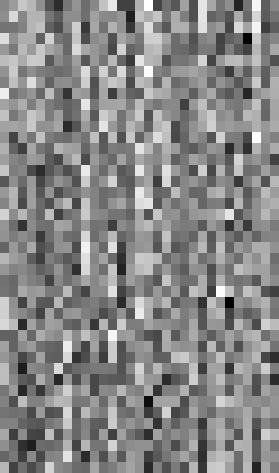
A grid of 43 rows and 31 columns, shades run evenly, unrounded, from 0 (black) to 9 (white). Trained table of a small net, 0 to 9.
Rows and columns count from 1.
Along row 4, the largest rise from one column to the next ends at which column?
29
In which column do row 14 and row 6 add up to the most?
16
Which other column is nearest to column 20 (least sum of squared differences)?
21
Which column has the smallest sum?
26
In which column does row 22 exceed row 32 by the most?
10
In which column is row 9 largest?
1
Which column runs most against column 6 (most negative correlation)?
13
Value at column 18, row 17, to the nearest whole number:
2
